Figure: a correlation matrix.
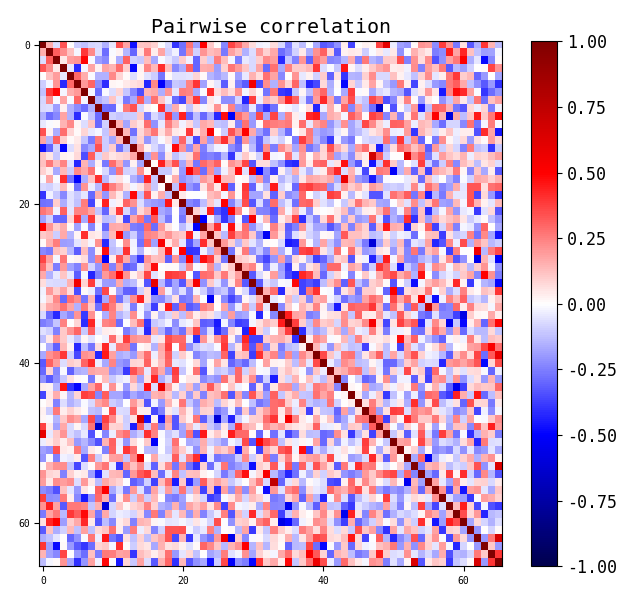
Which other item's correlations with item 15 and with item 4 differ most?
43
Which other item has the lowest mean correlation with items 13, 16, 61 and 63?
2
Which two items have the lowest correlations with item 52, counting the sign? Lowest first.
55, 23
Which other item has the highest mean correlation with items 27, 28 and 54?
49
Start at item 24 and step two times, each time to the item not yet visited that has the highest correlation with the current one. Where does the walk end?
29
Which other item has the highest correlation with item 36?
30
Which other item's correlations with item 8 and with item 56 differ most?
9
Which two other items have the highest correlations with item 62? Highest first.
65, 26
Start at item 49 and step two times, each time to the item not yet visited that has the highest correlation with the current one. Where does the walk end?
23
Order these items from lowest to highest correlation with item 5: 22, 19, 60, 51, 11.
19, 11, 60, 51, 22
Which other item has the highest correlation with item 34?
35
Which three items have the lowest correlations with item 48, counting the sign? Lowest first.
8, 13, 19
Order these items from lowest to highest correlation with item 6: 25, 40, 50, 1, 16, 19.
50, 19, 25, 16, 40, 1
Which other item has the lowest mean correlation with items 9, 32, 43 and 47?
27
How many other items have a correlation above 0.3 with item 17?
5
